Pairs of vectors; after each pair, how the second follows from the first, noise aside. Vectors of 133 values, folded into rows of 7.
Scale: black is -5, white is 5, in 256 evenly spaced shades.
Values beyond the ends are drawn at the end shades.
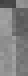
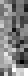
reversed, negated, scaled up.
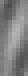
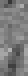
wrapped around, negated, partly zeroed.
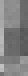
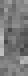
partly zeroed.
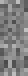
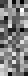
reversed, negated, scaled up.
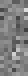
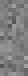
reversed, negated, shrunk.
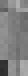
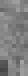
shrunk.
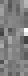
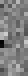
reversed, negated.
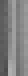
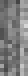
wrapped around, negated.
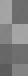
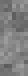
wrapped around, negated, shrunk.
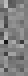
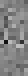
partly zeroed.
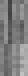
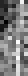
reversed, negated, scaled up.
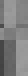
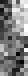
reversed, negated, scaled up.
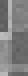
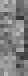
wrapped around, negated.
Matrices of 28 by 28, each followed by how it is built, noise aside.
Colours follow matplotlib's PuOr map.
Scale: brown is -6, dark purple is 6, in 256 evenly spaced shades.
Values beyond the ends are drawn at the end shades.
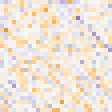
Toeplitz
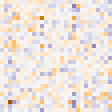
uneven columns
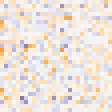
low rank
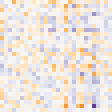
low rank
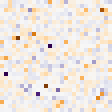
sparse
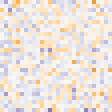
low rank
